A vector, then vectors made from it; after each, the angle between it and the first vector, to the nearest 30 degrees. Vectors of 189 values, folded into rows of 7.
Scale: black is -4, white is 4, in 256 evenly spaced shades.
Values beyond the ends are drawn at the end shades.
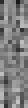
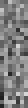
120 degrees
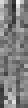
120 degrees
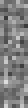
120 degrees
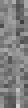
90 degrees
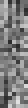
60 degrees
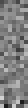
60 degrees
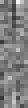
120 degrees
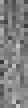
120 degrees
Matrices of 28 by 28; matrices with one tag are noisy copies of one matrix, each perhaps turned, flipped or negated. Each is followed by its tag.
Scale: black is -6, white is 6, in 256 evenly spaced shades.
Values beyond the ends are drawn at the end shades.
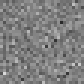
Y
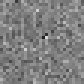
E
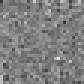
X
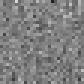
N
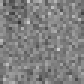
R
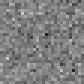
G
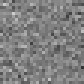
N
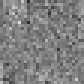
R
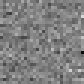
N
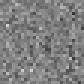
G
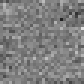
R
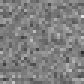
N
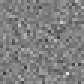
Y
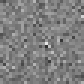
E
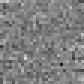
X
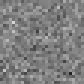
G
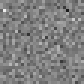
Y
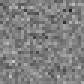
G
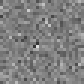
E
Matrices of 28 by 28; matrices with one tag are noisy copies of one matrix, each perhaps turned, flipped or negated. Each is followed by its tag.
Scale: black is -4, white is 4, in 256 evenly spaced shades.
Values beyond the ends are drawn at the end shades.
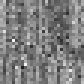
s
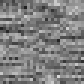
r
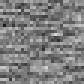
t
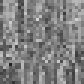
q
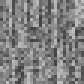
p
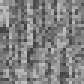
p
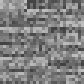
p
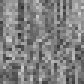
q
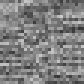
r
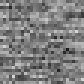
t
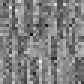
p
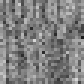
s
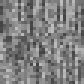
r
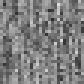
t
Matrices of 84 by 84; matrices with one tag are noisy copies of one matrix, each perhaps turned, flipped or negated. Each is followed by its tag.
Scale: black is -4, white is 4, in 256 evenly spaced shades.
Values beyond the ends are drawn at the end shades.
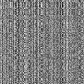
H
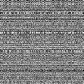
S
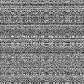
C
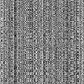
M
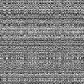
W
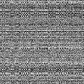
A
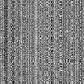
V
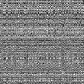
W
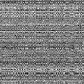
A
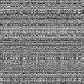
W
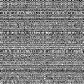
S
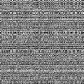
S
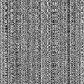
M
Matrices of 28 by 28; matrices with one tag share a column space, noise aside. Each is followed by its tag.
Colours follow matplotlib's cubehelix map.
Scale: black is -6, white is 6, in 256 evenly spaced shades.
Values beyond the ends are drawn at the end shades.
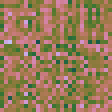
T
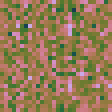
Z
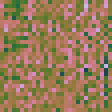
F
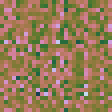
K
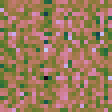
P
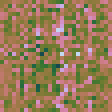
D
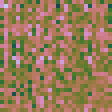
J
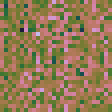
F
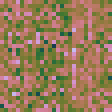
P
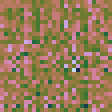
T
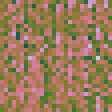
J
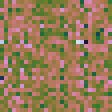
K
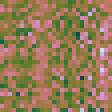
P
